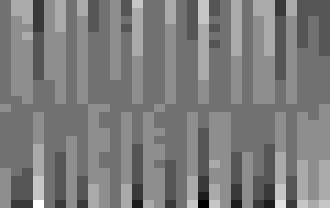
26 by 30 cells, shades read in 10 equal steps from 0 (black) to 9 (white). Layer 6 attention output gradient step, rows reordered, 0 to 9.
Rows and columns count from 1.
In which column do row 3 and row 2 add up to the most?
19
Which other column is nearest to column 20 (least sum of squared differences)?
12
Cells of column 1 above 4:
6
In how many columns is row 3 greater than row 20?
13
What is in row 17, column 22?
4
